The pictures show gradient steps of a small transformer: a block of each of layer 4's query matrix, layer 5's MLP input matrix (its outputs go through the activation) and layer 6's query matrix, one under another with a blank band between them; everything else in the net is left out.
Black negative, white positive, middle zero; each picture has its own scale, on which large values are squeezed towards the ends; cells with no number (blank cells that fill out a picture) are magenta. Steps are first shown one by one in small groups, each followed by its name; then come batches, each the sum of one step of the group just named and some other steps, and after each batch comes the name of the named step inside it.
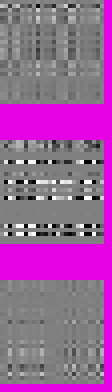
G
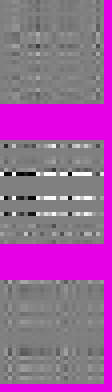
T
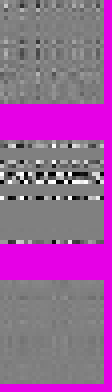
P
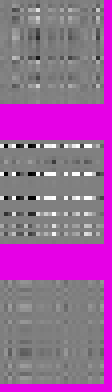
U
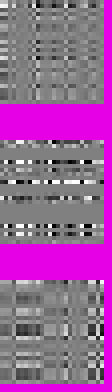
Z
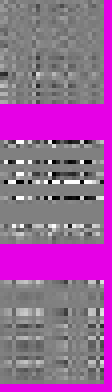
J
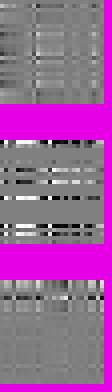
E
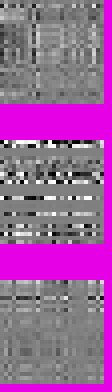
P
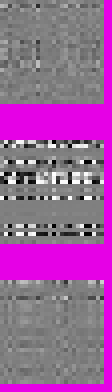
G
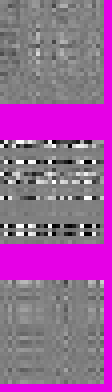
G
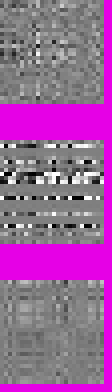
T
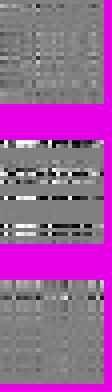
E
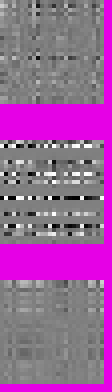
U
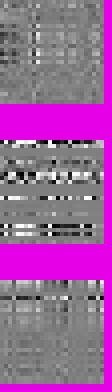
E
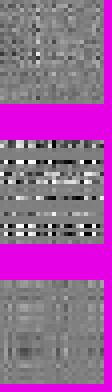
G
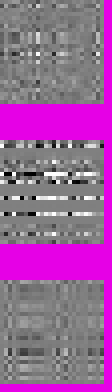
T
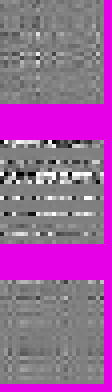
T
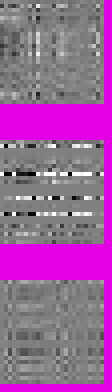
T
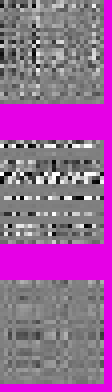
U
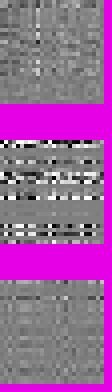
G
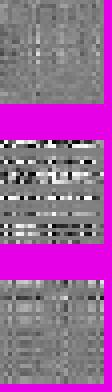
E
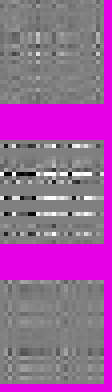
T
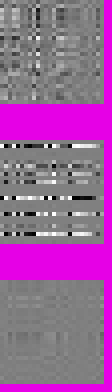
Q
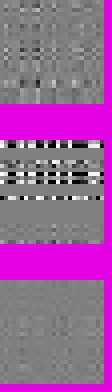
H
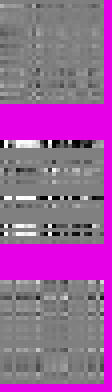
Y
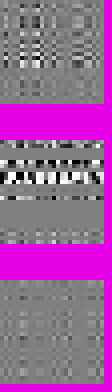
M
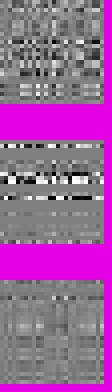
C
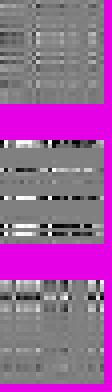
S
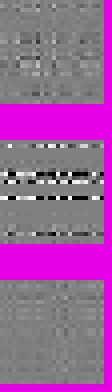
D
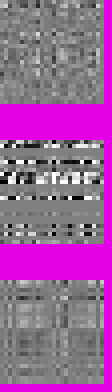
M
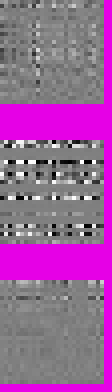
H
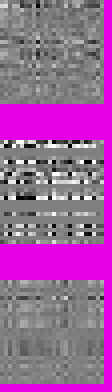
C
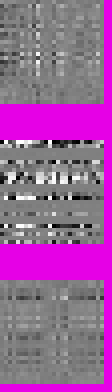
M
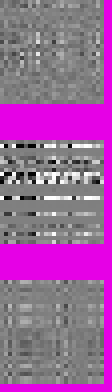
M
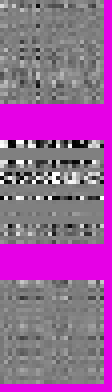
H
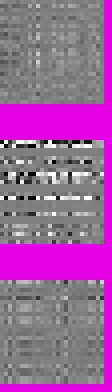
Q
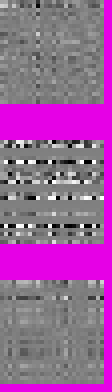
S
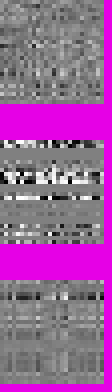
Y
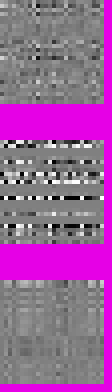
C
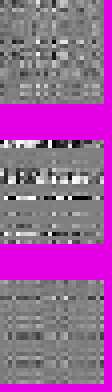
C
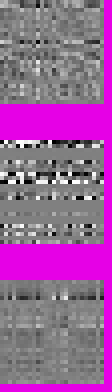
C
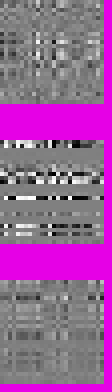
S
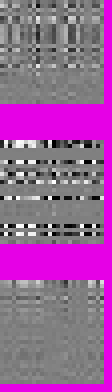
Y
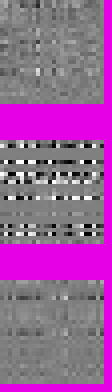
H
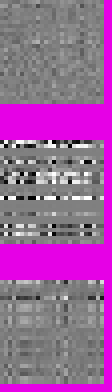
S
